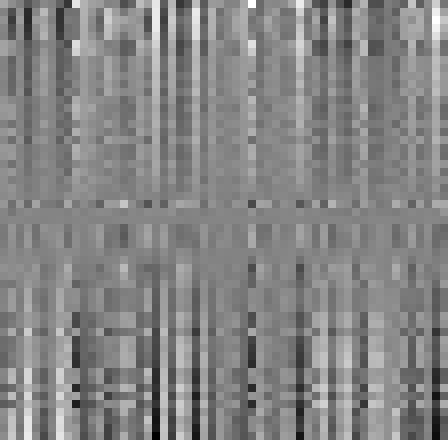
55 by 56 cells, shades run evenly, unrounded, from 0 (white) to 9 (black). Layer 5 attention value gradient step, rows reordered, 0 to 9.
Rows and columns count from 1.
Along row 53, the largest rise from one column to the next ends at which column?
20
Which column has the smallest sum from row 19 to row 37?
10
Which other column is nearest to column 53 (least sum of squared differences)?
51
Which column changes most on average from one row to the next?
32
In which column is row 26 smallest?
16
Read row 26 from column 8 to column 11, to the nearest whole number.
5 3 5 4
